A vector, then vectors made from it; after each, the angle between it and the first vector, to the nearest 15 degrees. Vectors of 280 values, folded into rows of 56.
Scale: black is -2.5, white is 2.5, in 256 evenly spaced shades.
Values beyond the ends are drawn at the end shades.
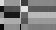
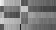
45 degrees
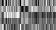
135 degrees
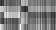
150 degrees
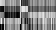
30 degrees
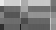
60 degrees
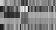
30 degrees
